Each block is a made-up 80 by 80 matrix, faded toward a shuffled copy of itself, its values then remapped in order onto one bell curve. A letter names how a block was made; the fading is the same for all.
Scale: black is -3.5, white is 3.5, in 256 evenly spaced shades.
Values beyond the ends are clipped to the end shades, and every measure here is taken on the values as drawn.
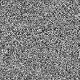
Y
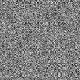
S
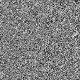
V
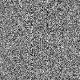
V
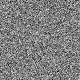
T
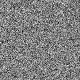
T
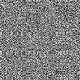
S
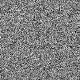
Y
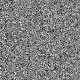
V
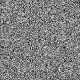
Y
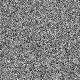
T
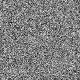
T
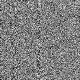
V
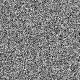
T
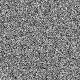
T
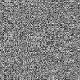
S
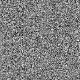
V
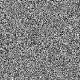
Y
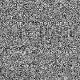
Y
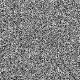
V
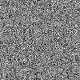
Y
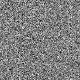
V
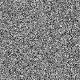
V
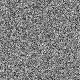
T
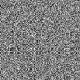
S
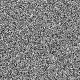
T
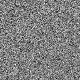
T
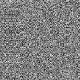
S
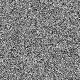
T
